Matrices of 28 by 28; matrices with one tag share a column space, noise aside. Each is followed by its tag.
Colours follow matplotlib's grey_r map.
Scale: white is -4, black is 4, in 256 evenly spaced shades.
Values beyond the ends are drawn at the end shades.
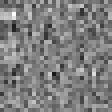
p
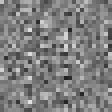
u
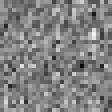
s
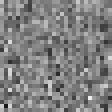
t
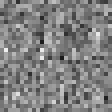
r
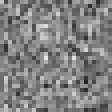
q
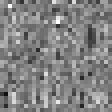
r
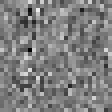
q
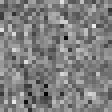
r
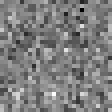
r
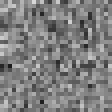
s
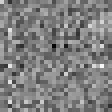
s
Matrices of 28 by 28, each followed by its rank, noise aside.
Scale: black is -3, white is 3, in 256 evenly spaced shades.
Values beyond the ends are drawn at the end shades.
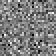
seven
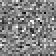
eight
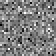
eight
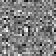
five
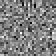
seven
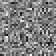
five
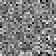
seven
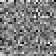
six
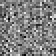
seven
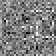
six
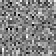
seven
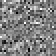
six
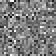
seven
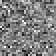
eight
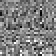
six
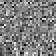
seven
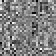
five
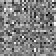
six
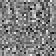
eight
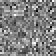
eight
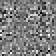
five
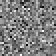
eight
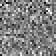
eight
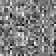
seven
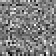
seven
